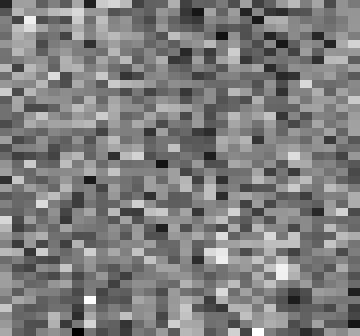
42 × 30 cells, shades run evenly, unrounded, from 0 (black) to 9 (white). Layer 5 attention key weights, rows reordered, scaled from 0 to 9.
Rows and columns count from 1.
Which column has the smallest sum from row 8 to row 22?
18
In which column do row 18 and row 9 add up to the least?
2
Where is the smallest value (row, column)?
42, 7
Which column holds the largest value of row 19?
15
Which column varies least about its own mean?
29
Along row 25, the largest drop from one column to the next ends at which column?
19
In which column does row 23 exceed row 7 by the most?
16
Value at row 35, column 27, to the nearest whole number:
3
